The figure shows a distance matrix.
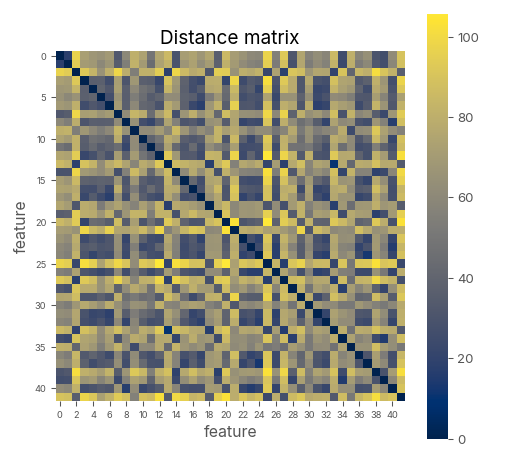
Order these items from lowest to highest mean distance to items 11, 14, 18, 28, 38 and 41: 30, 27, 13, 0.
0, 30, 13, 27
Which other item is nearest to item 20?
3
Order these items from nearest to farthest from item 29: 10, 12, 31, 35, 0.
31, 12, 10, 35, 0
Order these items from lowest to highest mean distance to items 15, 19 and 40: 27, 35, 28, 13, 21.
28, 35, 21, 13, 27
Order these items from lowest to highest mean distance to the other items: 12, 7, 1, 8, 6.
8, 6, 12, 1, 7
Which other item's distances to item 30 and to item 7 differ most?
21
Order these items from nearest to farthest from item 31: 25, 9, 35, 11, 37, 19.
37, 11, 9, 35, 19, 25
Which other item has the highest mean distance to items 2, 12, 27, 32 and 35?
38
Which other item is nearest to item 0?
1
